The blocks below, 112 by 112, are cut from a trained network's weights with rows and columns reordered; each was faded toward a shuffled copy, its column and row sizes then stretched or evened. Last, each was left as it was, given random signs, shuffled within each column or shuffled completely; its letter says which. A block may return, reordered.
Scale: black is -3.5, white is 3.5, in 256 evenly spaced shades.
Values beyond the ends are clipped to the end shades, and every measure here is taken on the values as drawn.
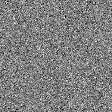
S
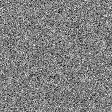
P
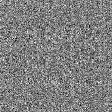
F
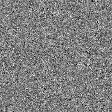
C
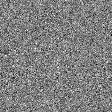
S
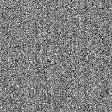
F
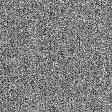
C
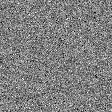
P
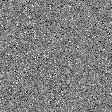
C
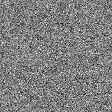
F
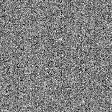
C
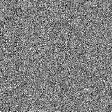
F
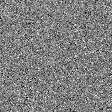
C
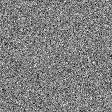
P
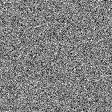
P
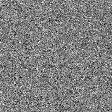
S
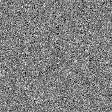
C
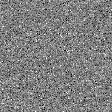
F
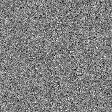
C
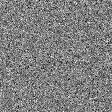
P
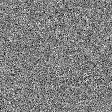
P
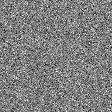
C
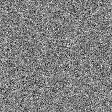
P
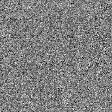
F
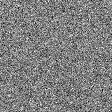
P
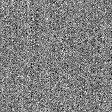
C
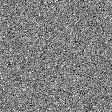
P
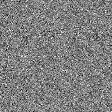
F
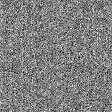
C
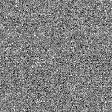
F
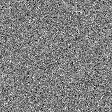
P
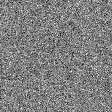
P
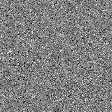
S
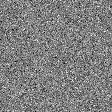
P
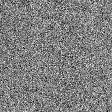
C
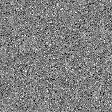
C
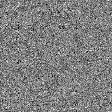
F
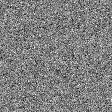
P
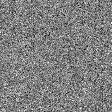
C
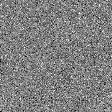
F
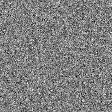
S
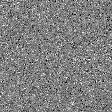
S
